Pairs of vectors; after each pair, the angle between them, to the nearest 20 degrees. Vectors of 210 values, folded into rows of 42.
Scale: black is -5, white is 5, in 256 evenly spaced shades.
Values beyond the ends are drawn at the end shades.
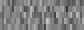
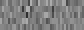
100 degrees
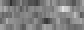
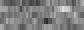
20 degrees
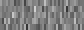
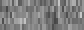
80 degrees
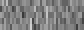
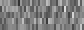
100 degrees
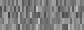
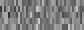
20 degrees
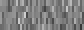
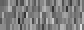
160 degrees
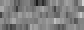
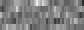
160 degrees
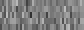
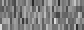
100 degrees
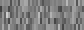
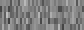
20 degrees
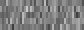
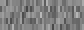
160 degrees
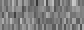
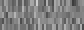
160 degrees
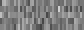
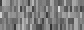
20 degrees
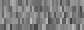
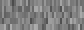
160 degrees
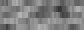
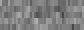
40 degrees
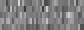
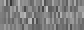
60 degrees
